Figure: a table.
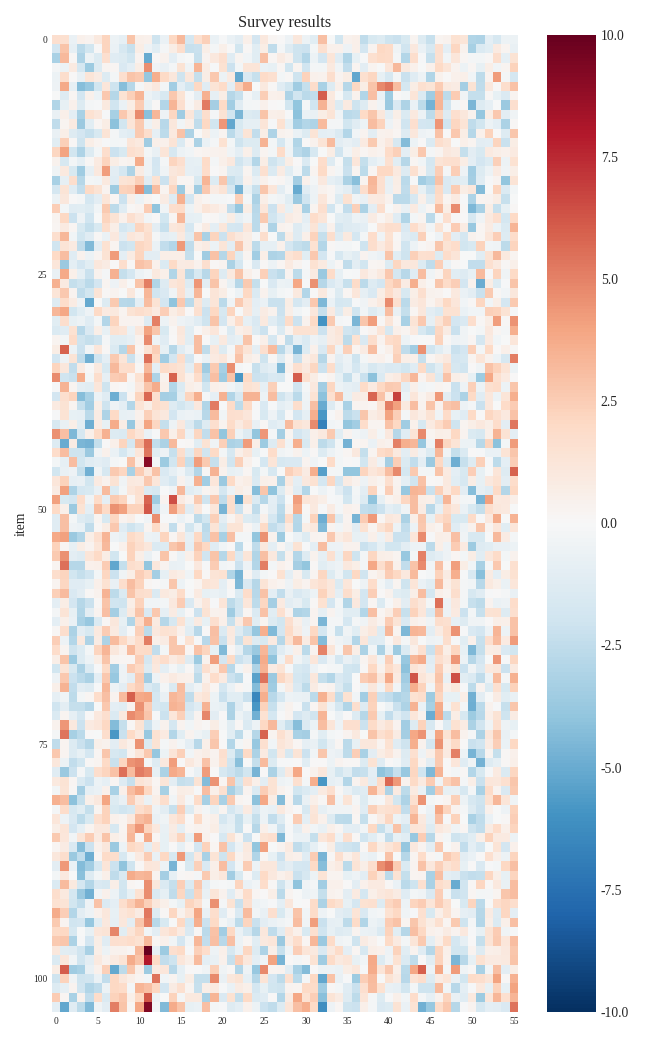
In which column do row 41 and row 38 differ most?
7
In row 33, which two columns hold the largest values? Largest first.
1, 44
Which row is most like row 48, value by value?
69
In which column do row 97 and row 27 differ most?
11
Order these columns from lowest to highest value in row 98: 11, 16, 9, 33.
16, 33, 9, 11
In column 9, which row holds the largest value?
70
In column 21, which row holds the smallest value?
9
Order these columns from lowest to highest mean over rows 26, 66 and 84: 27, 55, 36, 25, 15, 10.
27, 36, 15, 25, 55, 10
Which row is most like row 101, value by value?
31
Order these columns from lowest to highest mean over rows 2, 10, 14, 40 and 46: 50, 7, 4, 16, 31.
4, 16, 50, 7, 31
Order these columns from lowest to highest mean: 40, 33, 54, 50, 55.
50, 54, 33, 40, 55
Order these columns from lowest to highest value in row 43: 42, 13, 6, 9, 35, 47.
35, 13, 9, 6, 47, 42
